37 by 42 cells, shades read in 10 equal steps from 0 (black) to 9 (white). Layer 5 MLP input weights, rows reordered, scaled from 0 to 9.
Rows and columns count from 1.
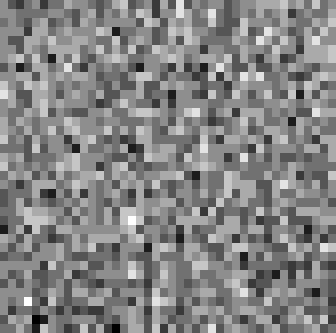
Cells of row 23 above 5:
8
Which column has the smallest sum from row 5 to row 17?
38
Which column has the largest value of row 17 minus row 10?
26
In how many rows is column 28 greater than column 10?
9
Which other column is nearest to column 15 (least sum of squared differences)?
28
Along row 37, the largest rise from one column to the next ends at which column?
6
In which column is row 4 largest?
34
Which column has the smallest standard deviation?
2
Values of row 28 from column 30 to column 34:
7 7 5 5 4
